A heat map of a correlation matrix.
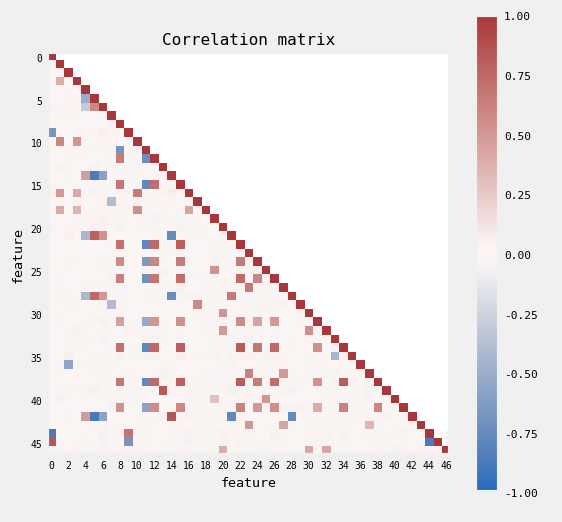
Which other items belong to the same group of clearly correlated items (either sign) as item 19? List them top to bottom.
25, 40
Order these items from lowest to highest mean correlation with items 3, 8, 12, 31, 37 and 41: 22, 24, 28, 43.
28, 43, 24, 22
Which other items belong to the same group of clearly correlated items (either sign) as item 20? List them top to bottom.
30, 32, 46
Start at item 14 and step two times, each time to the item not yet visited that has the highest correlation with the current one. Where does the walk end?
4
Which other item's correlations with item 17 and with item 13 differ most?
39
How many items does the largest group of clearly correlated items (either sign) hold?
11
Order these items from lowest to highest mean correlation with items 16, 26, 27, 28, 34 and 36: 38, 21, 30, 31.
30, 21, 31, 38
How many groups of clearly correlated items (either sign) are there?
11
